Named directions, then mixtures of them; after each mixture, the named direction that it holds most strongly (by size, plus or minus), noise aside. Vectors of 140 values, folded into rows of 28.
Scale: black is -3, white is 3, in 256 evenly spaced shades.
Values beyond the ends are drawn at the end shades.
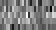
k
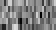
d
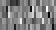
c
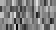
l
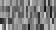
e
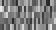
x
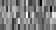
k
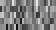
l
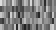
l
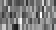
d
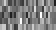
d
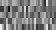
e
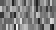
l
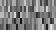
l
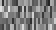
x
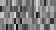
l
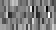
c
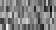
e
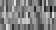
k
